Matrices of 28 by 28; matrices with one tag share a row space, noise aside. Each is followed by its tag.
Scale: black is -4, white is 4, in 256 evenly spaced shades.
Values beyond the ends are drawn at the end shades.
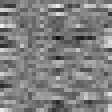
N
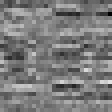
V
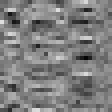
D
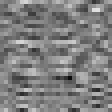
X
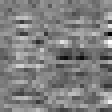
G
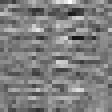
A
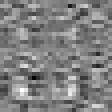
X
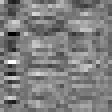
D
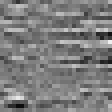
V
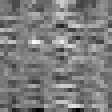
A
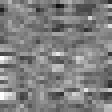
N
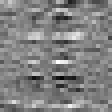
A
